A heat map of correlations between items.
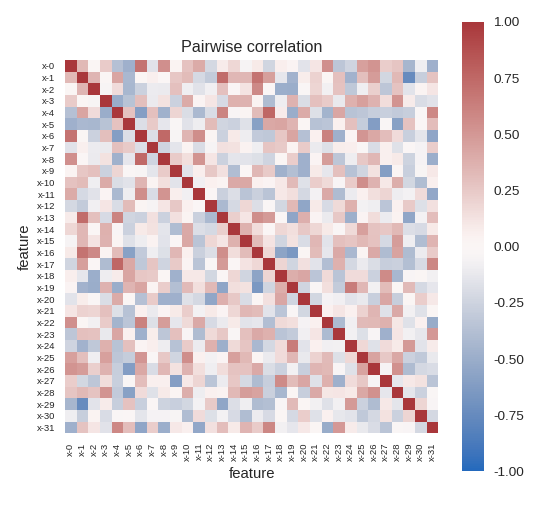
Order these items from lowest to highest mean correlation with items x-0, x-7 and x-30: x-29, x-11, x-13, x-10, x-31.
x-31, x-29, x-10, x-13, x-11
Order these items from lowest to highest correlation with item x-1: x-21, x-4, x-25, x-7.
x-7, x-21, x-25, x-4
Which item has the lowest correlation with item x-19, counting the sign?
x-16
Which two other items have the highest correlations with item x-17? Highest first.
x-4, x-31
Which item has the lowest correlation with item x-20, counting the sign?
x-12
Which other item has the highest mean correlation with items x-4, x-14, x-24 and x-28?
x-15
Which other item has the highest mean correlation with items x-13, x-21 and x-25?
x-1
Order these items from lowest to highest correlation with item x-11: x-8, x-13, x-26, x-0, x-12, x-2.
x-13, x-2, x-12, x-26, x-0, x-8
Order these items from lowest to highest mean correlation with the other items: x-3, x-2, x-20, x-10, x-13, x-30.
x-30, x-20, x-2, x-13, x-3, x-10
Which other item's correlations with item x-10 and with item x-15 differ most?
x-6
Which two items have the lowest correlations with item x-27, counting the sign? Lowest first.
x-9, x-23
